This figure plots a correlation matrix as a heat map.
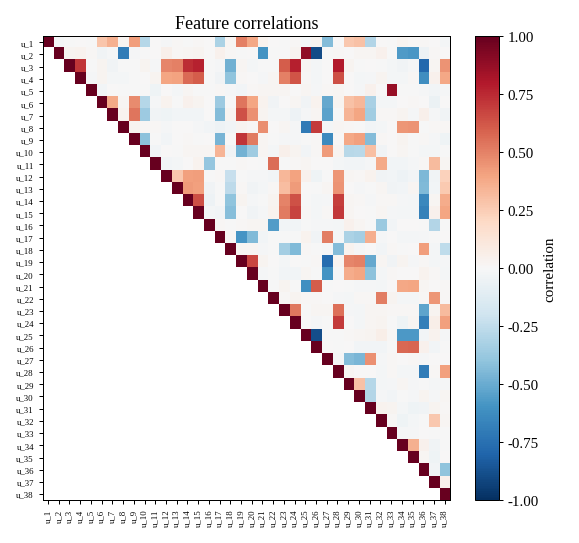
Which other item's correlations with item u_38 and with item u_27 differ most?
u_19
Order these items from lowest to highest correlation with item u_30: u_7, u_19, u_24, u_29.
u_24, u_29, u_7, u_19
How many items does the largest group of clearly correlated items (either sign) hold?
12
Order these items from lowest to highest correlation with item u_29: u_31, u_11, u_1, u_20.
u_31, u_11, u_1, u_20
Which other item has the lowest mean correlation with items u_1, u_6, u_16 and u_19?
u_27
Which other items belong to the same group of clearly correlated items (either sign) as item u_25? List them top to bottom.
u_2, u_8, u_21, u_26, u_34, u_35
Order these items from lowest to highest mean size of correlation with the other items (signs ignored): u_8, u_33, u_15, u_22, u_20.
u_33, u_22, u_8, u_20, u_15
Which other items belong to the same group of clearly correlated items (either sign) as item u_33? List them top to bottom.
u_5
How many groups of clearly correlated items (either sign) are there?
5
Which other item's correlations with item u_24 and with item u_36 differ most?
u_3
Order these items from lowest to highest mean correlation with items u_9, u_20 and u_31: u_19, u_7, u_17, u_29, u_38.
u_17, u_38, u_29, u_7, u_19
